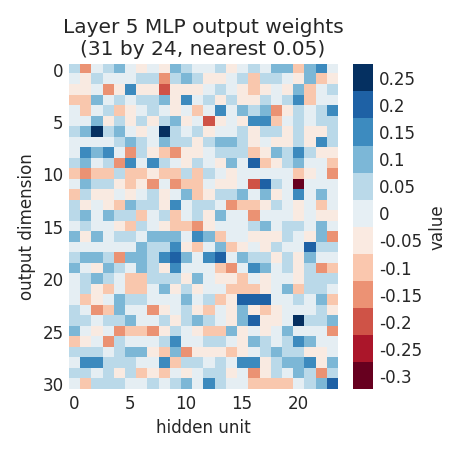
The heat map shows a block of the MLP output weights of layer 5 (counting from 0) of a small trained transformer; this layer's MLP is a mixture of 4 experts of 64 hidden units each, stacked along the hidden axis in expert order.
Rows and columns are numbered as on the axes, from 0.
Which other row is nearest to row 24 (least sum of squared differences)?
28
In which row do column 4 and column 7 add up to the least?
25
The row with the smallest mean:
10
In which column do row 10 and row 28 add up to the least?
9
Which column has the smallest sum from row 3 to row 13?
11
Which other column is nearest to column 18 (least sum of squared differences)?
19
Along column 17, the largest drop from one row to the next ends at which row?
23
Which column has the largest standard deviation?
16
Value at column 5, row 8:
-0.15
